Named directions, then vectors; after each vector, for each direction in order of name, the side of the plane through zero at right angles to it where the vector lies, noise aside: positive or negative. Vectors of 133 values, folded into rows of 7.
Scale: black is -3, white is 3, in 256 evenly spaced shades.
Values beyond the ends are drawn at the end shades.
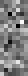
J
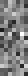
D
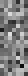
positive, negative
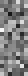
negative, positive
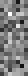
positive, negative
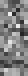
negative, negative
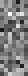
positive, negative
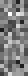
positive, negative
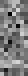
positive, positive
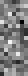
negative, negative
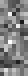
negative, negative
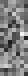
positive, positive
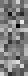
negative, positive
